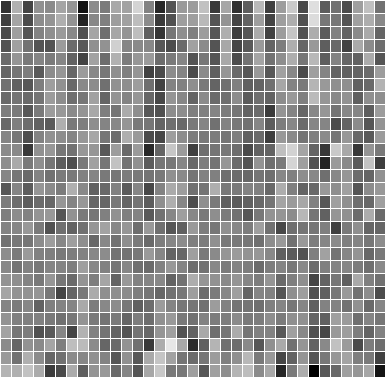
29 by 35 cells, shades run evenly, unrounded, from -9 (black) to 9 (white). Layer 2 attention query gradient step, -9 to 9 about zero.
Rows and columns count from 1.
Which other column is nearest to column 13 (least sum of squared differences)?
19
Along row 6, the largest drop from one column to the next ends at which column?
14
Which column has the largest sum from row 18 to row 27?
8
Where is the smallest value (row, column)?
29, 29
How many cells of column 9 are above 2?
7
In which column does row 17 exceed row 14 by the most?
34
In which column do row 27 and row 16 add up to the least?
18
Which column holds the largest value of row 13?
27
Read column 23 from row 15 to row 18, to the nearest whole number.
0 -2 -3 0
